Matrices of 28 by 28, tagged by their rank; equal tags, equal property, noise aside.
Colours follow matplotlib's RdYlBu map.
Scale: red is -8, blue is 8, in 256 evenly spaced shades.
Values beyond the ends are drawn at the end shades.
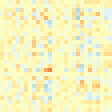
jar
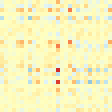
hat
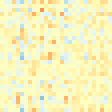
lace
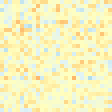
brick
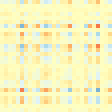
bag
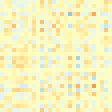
jar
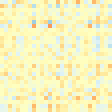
jar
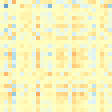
hat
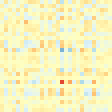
hat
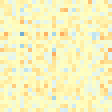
brick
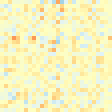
brick
